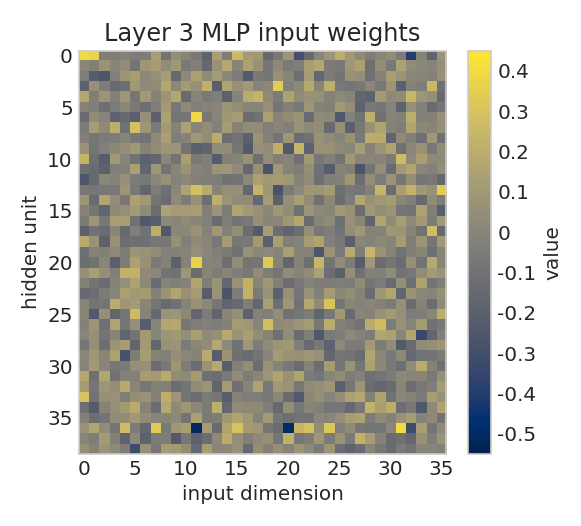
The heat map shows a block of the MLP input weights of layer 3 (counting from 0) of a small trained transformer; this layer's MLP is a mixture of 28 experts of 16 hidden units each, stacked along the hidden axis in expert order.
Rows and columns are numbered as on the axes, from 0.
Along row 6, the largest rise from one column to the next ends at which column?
11
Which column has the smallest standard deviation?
10
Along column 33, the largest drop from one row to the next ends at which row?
27
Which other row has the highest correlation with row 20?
6
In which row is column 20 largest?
37
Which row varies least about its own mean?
5
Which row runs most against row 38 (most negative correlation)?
35
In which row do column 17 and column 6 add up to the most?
4
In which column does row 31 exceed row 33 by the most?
21
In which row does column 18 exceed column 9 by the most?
20
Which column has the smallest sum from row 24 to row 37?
32
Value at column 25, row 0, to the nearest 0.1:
0.2
